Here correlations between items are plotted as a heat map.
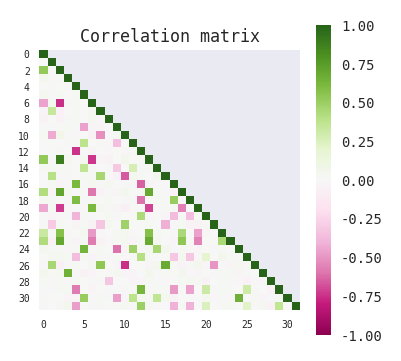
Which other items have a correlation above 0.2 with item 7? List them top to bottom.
1, 15, 26
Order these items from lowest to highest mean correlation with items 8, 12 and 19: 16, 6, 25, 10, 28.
16, 28, 10, 25, 6
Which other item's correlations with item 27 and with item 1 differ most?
3
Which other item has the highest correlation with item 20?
12
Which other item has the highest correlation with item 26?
15
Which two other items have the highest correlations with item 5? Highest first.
24, 30
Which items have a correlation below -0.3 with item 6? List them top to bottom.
0, 2, 13, 17, 22, 23
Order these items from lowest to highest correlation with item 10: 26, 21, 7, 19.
26, 7, 19, 21
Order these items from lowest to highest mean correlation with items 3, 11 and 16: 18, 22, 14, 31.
31, 22, 14, 18
